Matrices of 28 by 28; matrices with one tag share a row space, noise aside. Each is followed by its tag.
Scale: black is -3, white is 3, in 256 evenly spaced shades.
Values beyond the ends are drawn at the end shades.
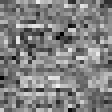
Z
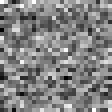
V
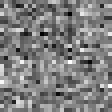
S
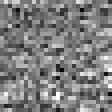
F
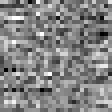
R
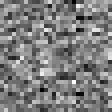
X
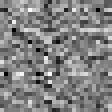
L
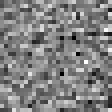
X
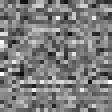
V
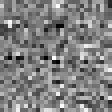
F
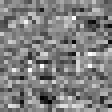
X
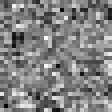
L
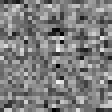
F
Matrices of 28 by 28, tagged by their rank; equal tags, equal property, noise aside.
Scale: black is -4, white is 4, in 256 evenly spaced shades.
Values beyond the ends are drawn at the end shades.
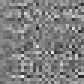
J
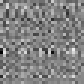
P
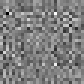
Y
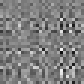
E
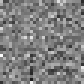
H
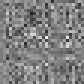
P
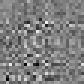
Y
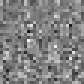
J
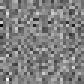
P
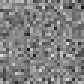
H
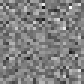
H
